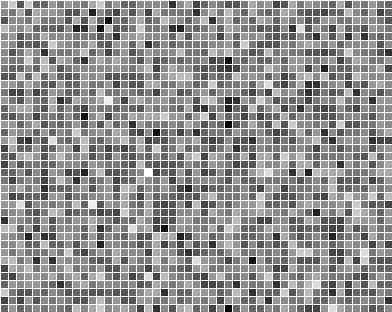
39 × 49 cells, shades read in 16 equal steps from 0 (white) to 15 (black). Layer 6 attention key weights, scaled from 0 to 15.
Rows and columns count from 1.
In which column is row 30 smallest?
20
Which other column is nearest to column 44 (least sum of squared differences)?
28
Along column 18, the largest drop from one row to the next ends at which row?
18
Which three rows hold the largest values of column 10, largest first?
4, 23, 19
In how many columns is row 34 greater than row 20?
23
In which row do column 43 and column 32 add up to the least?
16
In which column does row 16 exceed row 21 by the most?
29
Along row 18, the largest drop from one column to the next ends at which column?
7
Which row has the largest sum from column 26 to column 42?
14
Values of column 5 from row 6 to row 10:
10 7 8 9 4
